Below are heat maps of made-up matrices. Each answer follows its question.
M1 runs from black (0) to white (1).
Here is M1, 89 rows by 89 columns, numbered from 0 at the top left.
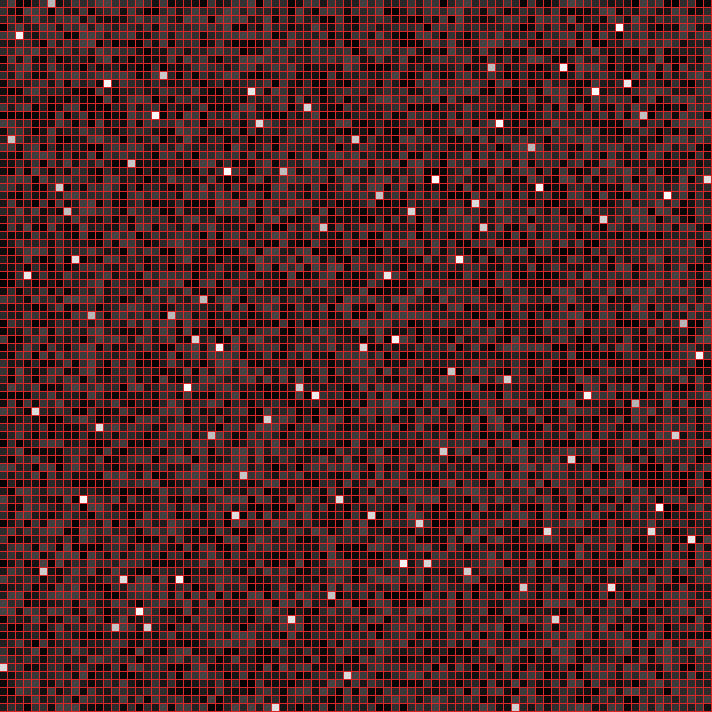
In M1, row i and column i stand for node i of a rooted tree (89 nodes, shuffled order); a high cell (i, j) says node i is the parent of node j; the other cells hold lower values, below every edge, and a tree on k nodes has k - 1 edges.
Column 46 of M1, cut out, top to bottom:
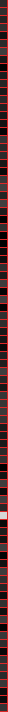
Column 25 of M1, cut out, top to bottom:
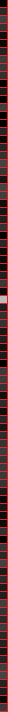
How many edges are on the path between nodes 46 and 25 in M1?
6
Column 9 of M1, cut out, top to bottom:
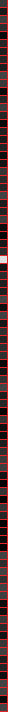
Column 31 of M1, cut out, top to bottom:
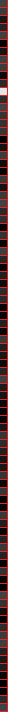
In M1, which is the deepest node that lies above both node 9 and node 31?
15
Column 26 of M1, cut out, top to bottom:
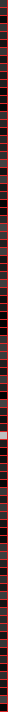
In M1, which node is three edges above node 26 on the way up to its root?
72
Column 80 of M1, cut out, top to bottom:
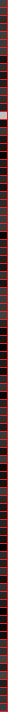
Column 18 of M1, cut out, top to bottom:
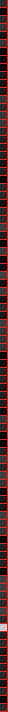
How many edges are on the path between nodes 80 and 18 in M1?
3
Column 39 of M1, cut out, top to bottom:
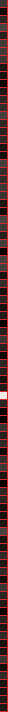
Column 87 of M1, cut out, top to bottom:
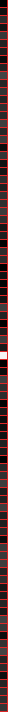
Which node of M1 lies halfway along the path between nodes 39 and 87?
76
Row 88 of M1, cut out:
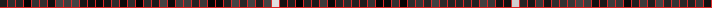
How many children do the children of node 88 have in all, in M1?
4
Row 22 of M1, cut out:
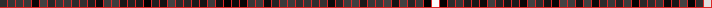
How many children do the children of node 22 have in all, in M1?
4
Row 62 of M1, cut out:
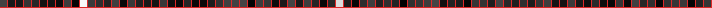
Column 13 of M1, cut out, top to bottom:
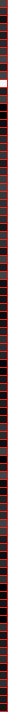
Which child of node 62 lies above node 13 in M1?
10
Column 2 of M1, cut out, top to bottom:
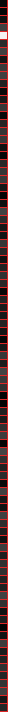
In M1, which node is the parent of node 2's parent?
51
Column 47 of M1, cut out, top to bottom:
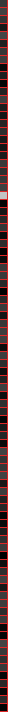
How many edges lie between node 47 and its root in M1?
5
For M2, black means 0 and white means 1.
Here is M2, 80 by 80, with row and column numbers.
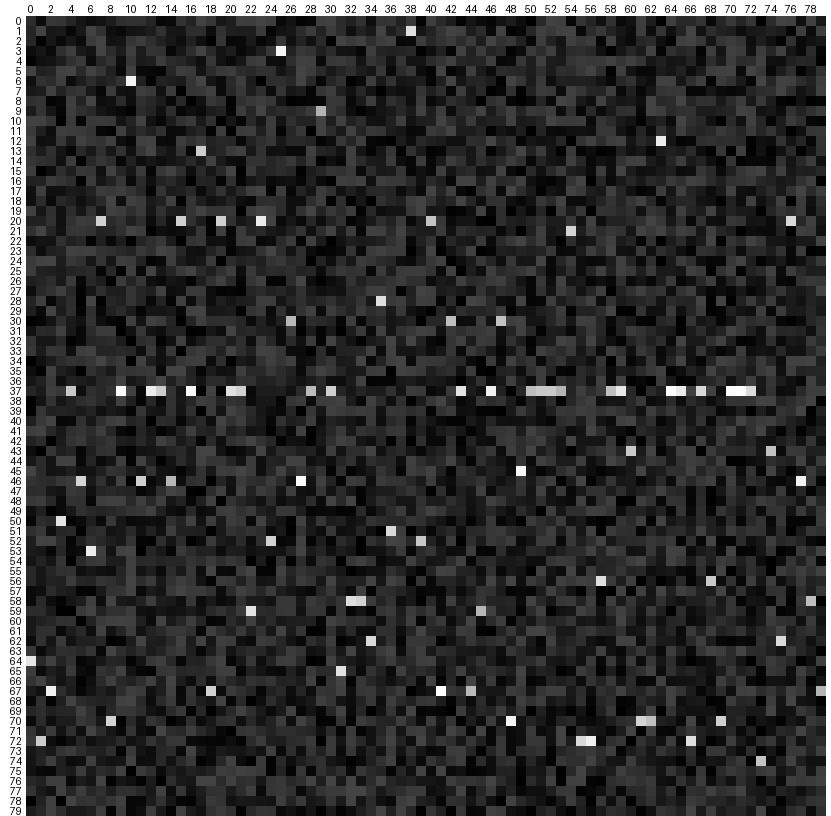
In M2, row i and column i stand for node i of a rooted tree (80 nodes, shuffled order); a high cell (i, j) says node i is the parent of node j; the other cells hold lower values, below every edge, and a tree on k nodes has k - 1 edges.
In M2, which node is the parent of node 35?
28
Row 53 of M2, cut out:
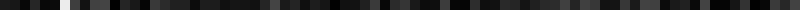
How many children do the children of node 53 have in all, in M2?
1
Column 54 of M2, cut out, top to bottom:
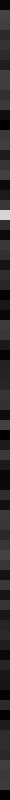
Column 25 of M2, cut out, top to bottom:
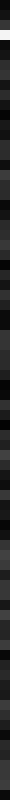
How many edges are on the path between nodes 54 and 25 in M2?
5
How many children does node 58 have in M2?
3
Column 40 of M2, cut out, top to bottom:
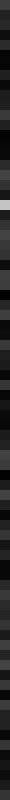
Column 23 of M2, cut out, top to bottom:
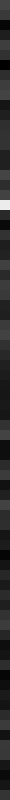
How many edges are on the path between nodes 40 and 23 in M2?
2
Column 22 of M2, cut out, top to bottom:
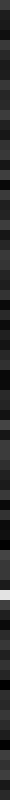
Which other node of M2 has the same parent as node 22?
45
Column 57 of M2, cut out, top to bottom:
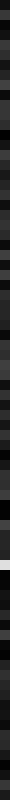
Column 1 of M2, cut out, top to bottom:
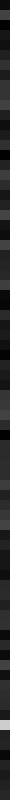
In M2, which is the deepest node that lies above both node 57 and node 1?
72
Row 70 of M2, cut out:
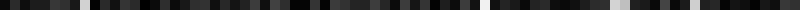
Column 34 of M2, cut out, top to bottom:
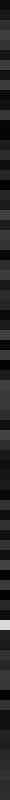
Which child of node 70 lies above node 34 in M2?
62
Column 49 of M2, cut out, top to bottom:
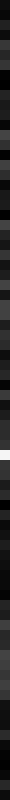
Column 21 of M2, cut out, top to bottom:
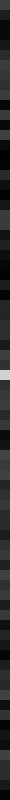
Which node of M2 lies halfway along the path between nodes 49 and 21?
59
